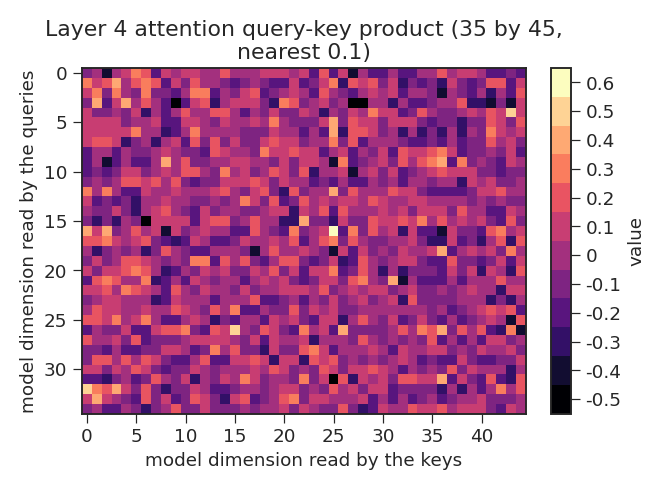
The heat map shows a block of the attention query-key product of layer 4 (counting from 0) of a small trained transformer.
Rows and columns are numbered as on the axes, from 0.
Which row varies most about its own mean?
3
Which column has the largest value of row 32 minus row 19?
0
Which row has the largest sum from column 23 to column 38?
26
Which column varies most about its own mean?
25
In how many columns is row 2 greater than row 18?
18
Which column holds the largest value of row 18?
36
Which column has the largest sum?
1
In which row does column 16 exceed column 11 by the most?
31
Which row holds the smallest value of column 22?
29
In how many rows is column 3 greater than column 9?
15
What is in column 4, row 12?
-0.2
